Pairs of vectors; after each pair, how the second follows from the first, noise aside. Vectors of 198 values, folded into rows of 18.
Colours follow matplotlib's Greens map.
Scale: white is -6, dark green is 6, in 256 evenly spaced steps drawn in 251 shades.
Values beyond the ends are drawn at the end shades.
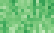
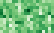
wrapped around, negated, scaled up.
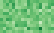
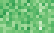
sign-scrambled.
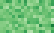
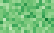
shuffled.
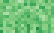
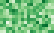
wrapped around, negated, scaled up.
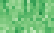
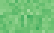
wrapped around, shrunk.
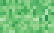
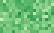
sign-scrambled.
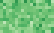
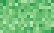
sign-scrambled.
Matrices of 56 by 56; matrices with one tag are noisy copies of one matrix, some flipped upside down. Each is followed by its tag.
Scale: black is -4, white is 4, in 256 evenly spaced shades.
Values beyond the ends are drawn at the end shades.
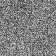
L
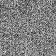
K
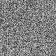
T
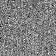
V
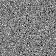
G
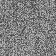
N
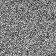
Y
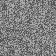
T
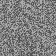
T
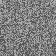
K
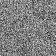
L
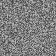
Y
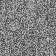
N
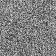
L
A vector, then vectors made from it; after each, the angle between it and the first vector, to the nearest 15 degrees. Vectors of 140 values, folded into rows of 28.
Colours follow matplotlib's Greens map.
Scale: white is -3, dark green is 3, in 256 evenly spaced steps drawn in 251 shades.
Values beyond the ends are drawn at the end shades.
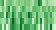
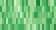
90 degrees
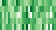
105 degrees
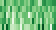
165 degrees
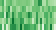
15 degrees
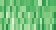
150 degrees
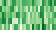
120 degrees
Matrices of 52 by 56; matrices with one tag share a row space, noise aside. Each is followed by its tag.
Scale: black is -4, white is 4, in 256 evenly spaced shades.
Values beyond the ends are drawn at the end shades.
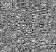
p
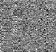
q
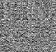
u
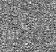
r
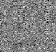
q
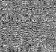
r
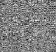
r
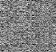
u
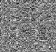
p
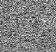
p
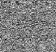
p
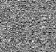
p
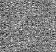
u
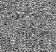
p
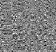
q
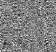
q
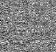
u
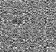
q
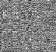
r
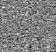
r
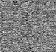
r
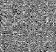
q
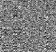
q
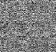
u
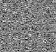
r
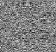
p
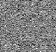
p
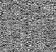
r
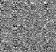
q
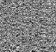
p
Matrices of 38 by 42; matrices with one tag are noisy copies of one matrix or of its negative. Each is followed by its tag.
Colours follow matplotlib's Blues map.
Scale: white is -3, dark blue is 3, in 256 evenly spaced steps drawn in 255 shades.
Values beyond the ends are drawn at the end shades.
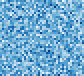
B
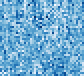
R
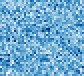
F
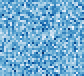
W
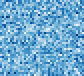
F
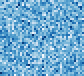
W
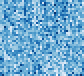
R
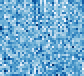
R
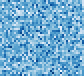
B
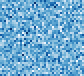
B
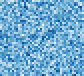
W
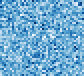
W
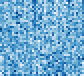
R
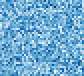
B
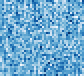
R
